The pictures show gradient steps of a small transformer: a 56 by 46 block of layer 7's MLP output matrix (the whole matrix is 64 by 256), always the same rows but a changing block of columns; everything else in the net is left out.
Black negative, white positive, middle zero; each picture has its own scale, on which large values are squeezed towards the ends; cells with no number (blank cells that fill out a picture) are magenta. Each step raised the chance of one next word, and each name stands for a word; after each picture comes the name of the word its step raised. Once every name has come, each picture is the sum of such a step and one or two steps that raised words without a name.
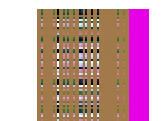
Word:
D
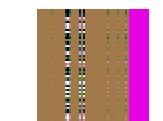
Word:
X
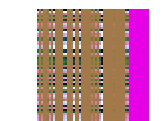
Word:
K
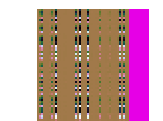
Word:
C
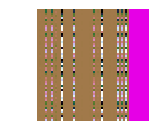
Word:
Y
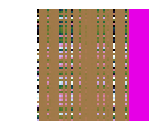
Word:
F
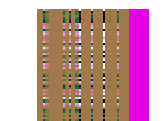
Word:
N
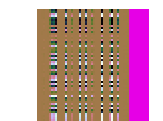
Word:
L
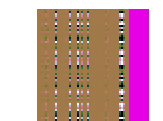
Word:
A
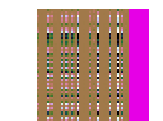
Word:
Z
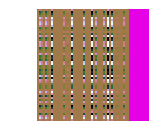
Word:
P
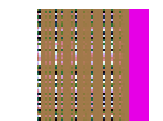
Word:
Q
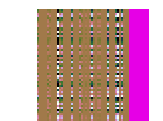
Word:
L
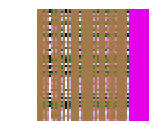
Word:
Y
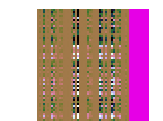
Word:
C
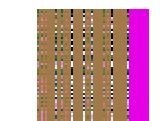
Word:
X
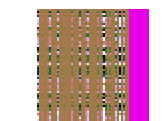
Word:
P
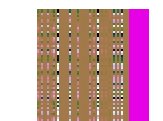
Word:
Y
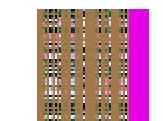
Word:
P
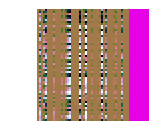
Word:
N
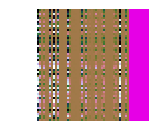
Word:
X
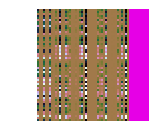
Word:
C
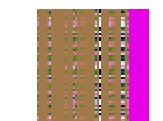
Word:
P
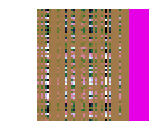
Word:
F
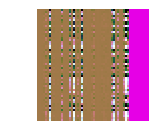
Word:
K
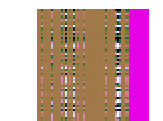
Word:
K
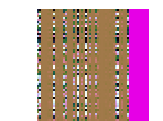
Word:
F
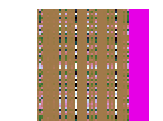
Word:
N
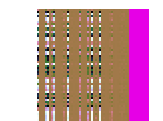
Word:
P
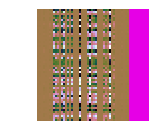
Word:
K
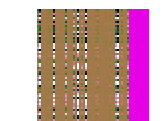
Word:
F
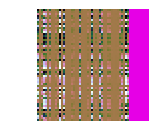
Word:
Z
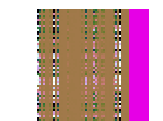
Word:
Q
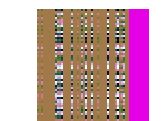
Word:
F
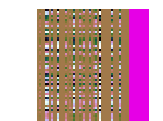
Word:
K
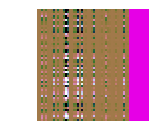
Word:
L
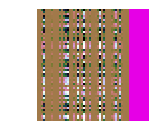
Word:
K
